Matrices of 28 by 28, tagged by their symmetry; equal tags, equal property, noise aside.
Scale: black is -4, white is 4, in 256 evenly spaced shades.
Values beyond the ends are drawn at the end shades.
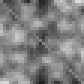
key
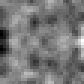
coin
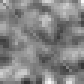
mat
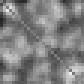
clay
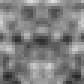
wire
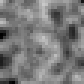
mat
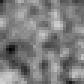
mat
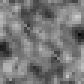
key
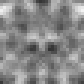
wire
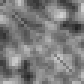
clay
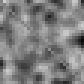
mat
